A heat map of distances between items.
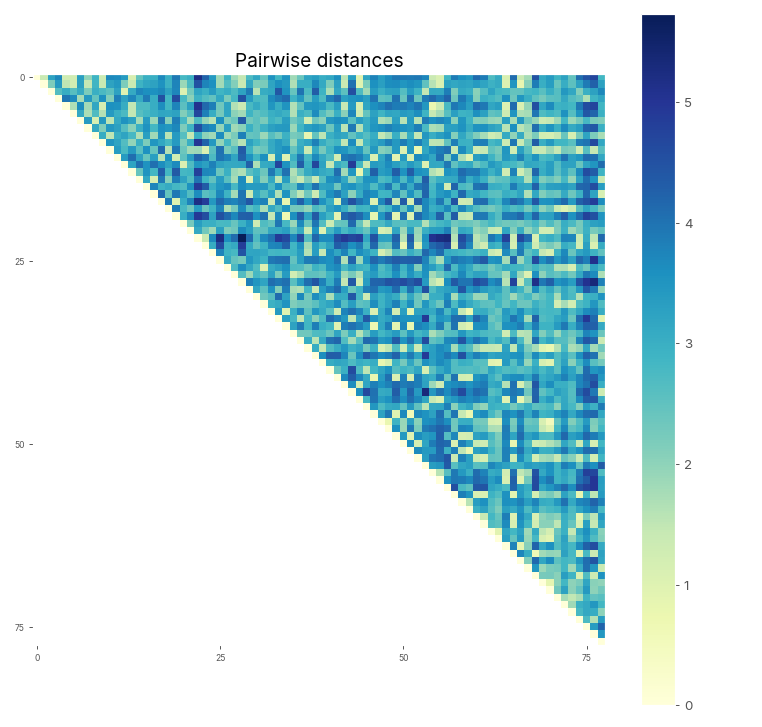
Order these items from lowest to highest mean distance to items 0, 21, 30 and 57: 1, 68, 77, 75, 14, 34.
1, 68, 14, 77, 75, 34
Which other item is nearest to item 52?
10
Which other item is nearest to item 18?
72
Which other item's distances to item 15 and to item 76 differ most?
56
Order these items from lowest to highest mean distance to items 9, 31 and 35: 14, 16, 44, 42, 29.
44, 42, 14, 29, 16
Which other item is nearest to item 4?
54
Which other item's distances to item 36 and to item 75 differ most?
33
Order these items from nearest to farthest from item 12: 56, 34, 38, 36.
34, 56, 36, 38
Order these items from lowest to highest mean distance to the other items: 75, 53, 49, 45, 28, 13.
45, 13, 49, 53, 28, 75
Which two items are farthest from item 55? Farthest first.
22, 76
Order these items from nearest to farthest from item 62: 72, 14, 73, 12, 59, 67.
73, 67, 14, 59, 72, 12
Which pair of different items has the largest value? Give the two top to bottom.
22, 28
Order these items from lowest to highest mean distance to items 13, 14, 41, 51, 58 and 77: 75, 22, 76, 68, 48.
48, 68, 76, 75, 22
